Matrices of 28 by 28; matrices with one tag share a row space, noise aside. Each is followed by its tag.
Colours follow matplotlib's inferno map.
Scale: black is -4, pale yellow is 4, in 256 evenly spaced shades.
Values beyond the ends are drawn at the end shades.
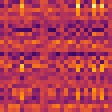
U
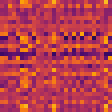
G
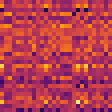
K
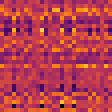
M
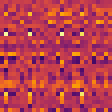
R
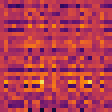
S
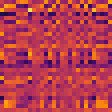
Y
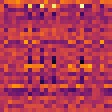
S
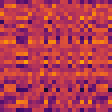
Y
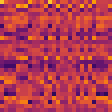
Y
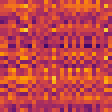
G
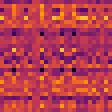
M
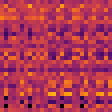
R
